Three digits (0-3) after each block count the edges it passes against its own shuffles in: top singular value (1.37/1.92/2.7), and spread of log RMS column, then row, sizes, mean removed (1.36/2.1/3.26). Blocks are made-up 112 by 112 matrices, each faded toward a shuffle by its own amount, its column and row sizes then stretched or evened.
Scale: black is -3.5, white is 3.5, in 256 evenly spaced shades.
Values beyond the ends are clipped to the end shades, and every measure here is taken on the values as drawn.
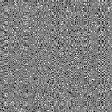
3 2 0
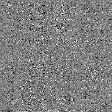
1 2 2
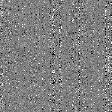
1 3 0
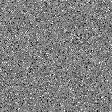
1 0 0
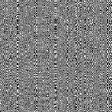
3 3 0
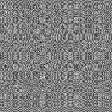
3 1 0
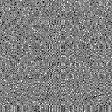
3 1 0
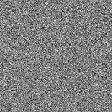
2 0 1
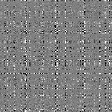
3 3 3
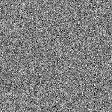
1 1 0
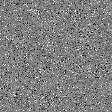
0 0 1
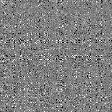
2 2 2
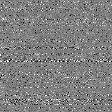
1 0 3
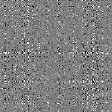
2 3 2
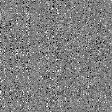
1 2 1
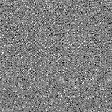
2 0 1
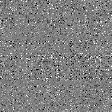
1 1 2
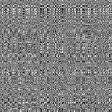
3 3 3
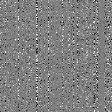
2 3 1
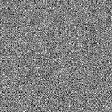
2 1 1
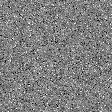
0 0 0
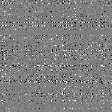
1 2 3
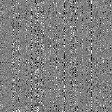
2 3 1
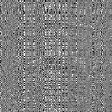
3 3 0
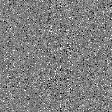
1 2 0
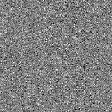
2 1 0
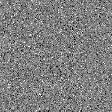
1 1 0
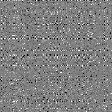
3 2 2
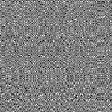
3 0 2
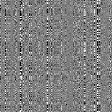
3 3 0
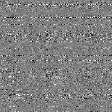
2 1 3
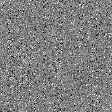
0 2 0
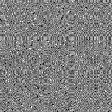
3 0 0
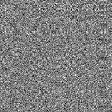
2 1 1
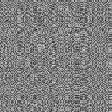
3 0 0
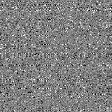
2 0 2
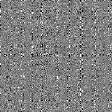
2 3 2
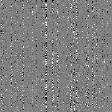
2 3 1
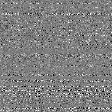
1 1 3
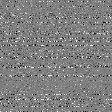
0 0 3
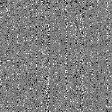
1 3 1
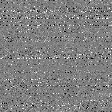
1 0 3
